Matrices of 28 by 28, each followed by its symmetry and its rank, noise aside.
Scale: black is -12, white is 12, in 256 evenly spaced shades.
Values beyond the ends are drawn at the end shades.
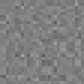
antisymmetric, rank four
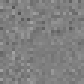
no symmetry, rank five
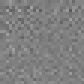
no symmetry, rank four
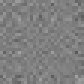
symmetric, rank three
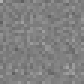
symmetric, rank five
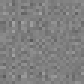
no symmetry, rank three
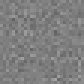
no symmetry, rank four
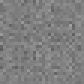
no symmetry, rank five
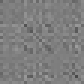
symmetric, rank three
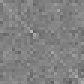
symmetric, rank five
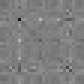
symmetric, rank three
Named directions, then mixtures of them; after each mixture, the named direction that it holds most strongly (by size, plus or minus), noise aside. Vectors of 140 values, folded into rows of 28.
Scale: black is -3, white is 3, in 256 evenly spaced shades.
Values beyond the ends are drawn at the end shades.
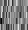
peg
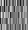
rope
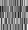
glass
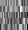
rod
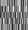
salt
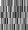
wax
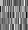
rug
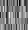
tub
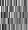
rope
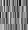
tub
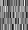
rug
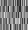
salt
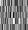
wax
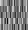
wax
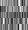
rod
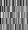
rope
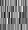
rope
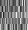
rod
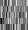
peg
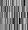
rug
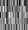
tub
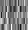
rod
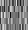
rope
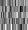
rod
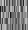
rope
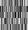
glass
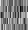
wax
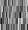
peg
